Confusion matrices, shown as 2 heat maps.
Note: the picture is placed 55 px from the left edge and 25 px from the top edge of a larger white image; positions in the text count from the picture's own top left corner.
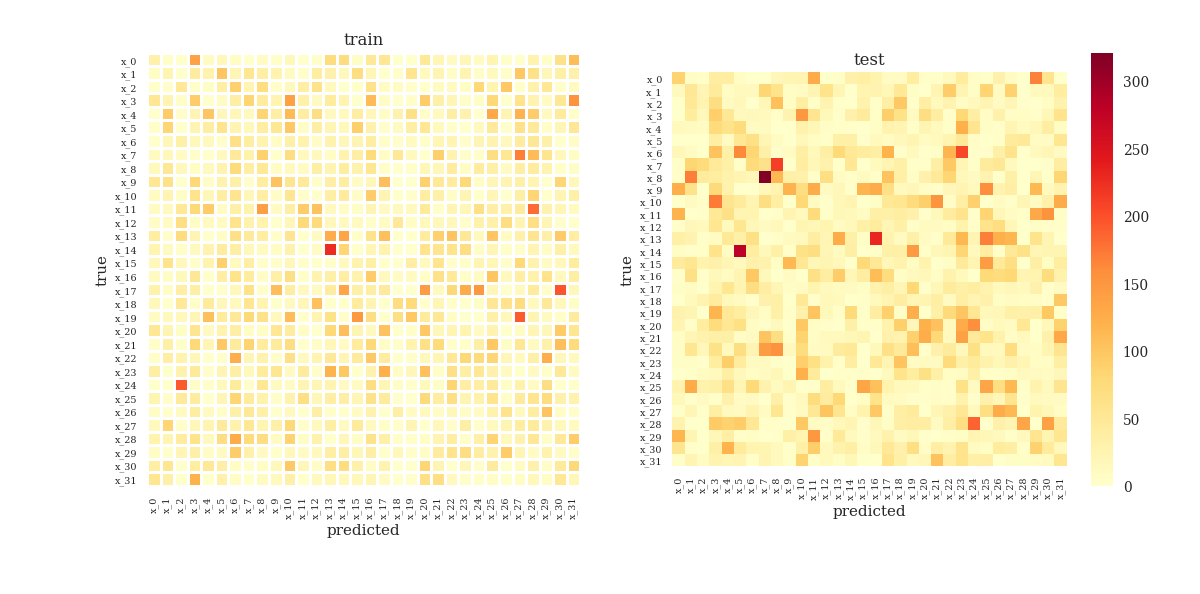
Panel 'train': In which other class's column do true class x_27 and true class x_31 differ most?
x_3
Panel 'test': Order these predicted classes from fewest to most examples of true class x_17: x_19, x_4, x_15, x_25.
x_15, x_25, x_4, x_19
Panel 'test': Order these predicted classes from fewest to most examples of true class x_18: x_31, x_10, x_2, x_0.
x_0, x_2, x_10, x_31
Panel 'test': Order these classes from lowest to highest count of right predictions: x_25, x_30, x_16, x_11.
x_30, x_11, x_16, x_25
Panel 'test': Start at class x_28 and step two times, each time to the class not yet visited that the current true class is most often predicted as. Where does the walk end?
x_10
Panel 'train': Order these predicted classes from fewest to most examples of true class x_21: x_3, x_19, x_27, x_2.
x_2, x_19, x_27, x_3
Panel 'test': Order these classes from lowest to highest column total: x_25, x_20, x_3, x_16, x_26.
x_20, x_26, x_16, x_25, x_3
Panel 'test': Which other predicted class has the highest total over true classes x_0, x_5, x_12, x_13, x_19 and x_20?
x_23
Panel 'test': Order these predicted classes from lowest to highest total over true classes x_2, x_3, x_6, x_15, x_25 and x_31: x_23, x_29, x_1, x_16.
x_29, x_16, x_1, x_23
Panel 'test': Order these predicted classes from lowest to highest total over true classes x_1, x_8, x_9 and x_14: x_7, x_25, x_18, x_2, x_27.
x_2, x_18, x_27, x_25, x_7
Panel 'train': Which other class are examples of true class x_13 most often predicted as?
x_14
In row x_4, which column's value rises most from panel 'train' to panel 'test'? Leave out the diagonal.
x_23
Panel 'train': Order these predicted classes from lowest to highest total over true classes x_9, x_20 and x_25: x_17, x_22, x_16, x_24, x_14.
x_24, x_16, x_22, x_14, x_17
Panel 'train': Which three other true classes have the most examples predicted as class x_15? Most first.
x_19, x_5, x_1
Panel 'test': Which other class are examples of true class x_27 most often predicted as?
x_26
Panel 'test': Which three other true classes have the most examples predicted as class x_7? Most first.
x_8, x_22, x_21
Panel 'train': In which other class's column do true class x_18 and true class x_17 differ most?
x_30
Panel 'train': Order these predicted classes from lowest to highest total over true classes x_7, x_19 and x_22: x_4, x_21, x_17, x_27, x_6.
x_17, x_4, x_21, x_6, x_27
